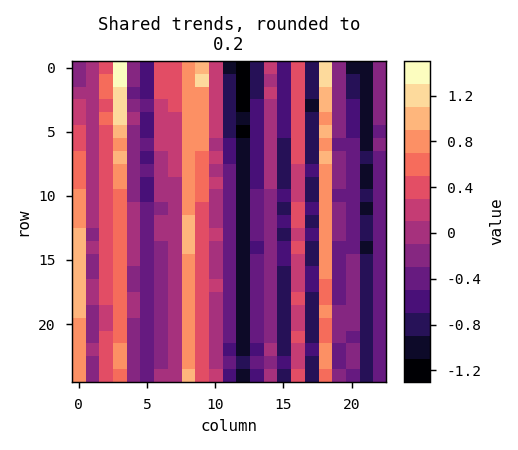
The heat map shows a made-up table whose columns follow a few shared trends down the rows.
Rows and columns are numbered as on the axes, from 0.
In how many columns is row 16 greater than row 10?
4
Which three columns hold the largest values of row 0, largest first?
3, 18, 9
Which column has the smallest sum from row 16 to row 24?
12
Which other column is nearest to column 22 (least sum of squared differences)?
19
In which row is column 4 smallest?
2
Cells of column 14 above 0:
2
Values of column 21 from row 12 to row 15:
-0.8 -0.8 -1 -0.8
